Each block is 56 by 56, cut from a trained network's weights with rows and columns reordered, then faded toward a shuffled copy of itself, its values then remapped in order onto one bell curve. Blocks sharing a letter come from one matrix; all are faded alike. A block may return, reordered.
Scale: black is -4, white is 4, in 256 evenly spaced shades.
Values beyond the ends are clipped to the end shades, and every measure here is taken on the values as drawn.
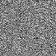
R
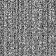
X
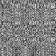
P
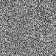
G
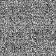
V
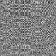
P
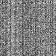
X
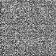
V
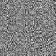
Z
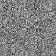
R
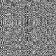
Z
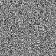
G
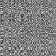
P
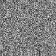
G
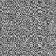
P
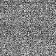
V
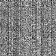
X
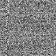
V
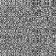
Z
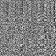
Z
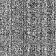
X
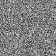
G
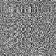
Z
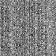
X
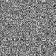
R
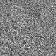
R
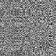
Z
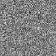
R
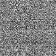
V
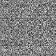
V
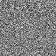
G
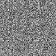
R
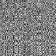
Z
